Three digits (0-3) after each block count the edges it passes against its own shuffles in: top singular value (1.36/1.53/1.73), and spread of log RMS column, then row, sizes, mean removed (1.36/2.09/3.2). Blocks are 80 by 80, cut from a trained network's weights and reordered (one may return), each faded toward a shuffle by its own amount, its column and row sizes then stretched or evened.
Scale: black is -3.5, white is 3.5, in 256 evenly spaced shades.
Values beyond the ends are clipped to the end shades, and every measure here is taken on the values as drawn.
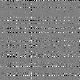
2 2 3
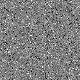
1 1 0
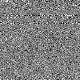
0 0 3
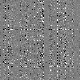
3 3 1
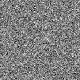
2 0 0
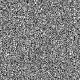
1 1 0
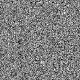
0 1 0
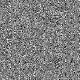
0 2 0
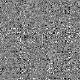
0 2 2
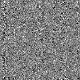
1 2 1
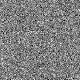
1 0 1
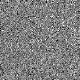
1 2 1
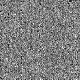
0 1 0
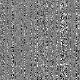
0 3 1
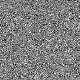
1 0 2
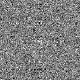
3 1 1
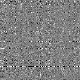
3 2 2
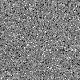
2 0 0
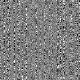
2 3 0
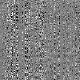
2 3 1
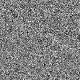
0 0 1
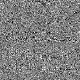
2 0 2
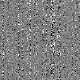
0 3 1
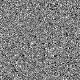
0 1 1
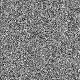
0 0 0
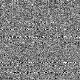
1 0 2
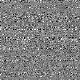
1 1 3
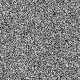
1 0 0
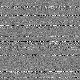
3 0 3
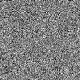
3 0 1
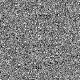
1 1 0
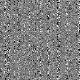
1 3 1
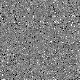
0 1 1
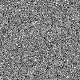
1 0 0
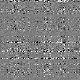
1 2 3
